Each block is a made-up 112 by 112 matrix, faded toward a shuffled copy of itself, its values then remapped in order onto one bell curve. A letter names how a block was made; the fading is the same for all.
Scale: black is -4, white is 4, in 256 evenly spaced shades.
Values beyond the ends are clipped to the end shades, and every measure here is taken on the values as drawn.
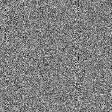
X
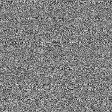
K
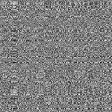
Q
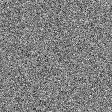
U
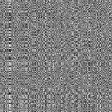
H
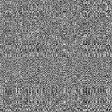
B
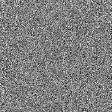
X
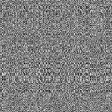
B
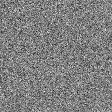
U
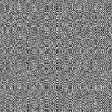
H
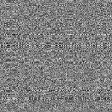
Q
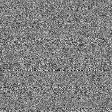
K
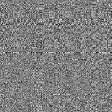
Q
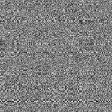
Q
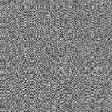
B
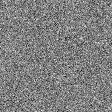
U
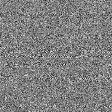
K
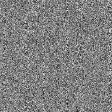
X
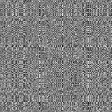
H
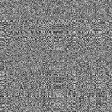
Q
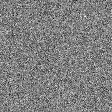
U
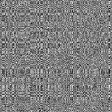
H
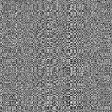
H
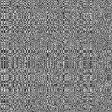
H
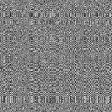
H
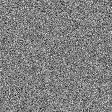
U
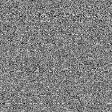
K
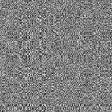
B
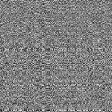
Q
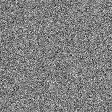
U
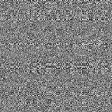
Q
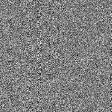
X
